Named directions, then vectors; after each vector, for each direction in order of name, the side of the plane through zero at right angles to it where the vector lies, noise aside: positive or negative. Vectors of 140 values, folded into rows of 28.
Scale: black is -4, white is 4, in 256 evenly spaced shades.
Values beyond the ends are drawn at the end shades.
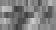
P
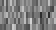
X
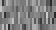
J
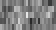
positive, negative, negative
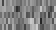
positive, positive, positive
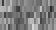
positive, positive, positive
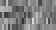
positive, positive, negative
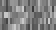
negative, negative, positive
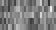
negative, negative, negative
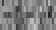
positive, positive, positive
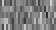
negative, positive, negative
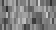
positive, negative, positive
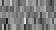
positive, negative, positive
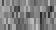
positive, positive, positive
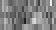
negative, positive, negative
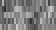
negative, negative, negative
